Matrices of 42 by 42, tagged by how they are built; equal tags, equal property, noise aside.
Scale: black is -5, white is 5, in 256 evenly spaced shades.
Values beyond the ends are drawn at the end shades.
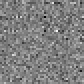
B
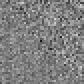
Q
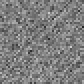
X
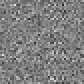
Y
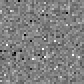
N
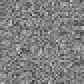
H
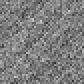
X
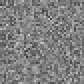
H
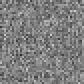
H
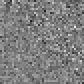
Q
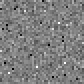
N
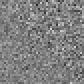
Q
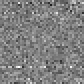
B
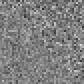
Q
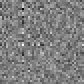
Y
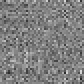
Y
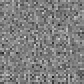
Y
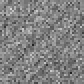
X
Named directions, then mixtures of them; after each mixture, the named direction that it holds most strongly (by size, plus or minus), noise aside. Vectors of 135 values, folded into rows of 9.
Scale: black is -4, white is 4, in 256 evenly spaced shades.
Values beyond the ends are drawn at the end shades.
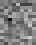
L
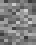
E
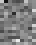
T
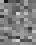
T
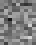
L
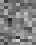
L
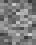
E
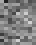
E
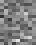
L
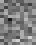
L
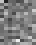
T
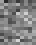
E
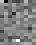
T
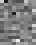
T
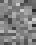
T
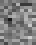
L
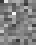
T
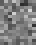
L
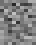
L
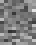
T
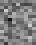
L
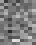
T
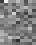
T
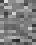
T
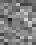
L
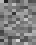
E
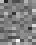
T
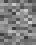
E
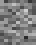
E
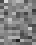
T
